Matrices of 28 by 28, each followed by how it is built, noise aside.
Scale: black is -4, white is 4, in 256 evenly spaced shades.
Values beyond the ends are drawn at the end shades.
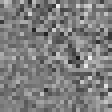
upper triangular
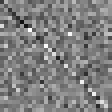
diagonal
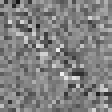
banded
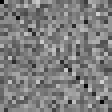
diagonal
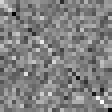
diagonal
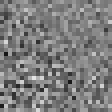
lower triangular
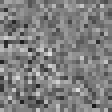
lower triangular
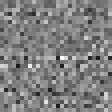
uneven rows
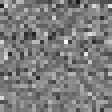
uneven rows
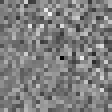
upper triangular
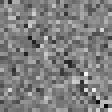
banded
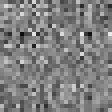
low rank
